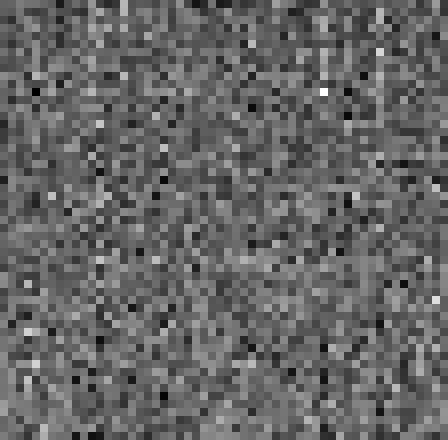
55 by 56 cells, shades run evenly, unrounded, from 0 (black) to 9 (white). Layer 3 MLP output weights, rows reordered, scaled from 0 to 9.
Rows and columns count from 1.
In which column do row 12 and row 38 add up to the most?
41
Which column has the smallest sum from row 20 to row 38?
44
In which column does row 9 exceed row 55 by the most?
12
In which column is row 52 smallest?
48
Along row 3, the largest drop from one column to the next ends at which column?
49
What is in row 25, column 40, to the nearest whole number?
4
